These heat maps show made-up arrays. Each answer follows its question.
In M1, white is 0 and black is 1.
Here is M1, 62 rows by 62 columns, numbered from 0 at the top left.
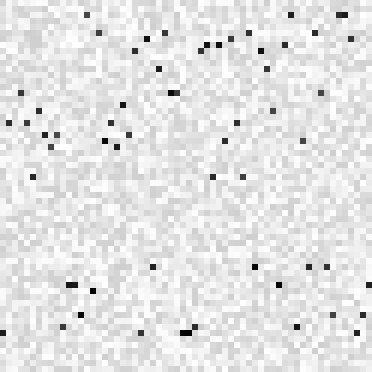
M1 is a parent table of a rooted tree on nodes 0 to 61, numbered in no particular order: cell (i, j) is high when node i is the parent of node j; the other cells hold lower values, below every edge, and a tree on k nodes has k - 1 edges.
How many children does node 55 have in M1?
5
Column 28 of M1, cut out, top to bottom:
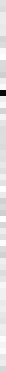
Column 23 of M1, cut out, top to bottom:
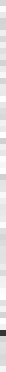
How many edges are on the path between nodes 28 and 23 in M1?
6
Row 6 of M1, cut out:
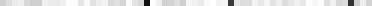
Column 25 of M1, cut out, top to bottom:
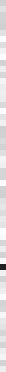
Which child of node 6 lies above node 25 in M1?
24
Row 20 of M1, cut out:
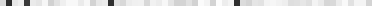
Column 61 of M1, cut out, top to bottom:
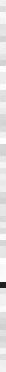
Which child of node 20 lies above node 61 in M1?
18
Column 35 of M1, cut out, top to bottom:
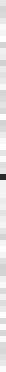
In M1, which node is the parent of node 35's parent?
15
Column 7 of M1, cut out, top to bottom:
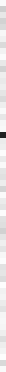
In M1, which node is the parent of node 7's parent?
8
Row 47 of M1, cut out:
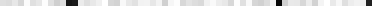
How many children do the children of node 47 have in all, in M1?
2
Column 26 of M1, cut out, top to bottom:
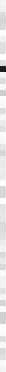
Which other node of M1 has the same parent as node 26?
44
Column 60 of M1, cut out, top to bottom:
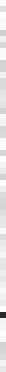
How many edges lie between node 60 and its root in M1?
6
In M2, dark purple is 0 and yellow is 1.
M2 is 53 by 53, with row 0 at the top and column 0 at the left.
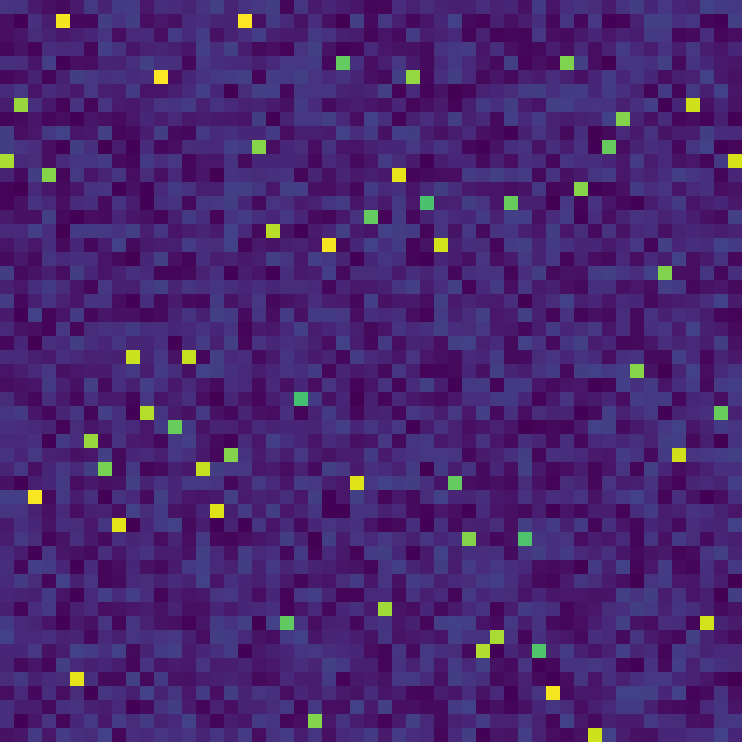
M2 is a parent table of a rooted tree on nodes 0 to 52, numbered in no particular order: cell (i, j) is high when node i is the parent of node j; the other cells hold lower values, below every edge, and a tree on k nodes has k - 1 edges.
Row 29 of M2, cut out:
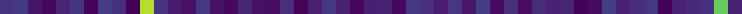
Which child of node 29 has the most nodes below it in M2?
10
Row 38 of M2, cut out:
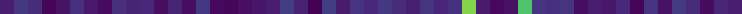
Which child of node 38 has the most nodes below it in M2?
33
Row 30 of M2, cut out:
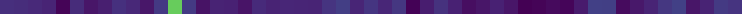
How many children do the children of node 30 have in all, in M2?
2
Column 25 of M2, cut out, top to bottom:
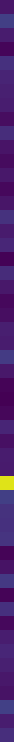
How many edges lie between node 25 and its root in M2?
2
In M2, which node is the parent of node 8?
37
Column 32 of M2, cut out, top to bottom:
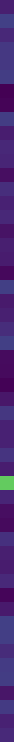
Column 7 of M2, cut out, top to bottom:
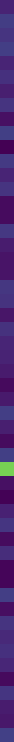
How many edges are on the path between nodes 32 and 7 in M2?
5
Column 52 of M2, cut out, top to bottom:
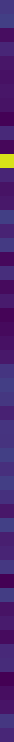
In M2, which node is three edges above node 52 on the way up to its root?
48
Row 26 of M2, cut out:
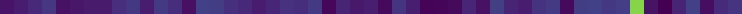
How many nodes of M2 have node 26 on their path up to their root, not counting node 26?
3
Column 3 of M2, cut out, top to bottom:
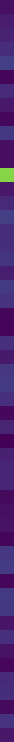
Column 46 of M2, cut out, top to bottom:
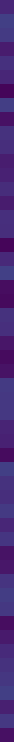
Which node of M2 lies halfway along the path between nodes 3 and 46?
14
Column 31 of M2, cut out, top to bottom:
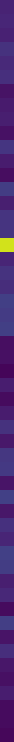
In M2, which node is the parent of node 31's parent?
1
